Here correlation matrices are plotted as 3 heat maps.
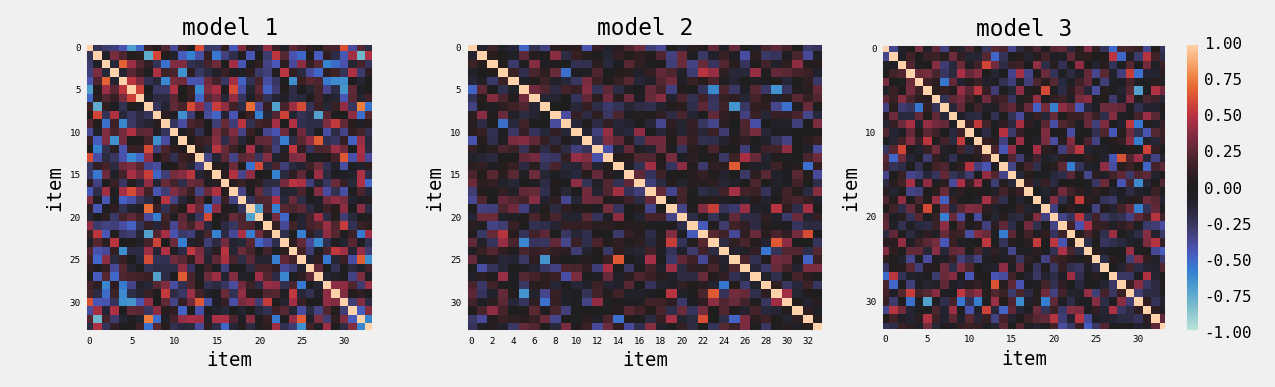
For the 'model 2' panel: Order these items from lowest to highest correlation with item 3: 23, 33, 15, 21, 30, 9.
9, 21, 33, 15, 30, 23
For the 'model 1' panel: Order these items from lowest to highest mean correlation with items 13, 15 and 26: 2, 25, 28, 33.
33, 28, 2, 25
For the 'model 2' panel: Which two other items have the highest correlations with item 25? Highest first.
14, 17
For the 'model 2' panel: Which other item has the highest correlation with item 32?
22
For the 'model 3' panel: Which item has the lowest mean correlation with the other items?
30
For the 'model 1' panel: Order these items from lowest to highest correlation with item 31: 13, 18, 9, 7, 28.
13, 7, 18, 9, 28
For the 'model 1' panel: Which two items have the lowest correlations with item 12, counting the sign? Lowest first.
1, 4
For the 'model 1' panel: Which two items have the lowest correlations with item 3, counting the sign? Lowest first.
11, 27
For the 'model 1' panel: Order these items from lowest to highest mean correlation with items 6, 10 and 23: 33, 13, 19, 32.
13, 33, 32, 19
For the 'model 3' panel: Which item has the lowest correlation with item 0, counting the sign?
27
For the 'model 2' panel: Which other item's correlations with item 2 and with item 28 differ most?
24
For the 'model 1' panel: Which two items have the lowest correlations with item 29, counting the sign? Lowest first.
4, 2
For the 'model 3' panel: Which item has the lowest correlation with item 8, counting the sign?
16
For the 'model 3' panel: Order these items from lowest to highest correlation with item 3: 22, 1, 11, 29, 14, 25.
25, 22, 14, 1, 11, 29
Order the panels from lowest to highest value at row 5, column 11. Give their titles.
model 1, model 2, model 3
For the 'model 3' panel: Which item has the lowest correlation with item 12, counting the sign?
14
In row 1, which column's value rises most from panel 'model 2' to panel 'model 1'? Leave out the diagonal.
22
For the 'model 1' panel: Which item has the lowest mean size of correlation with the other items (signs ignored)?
26
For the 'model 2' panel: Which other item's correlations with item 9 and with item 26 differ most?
23
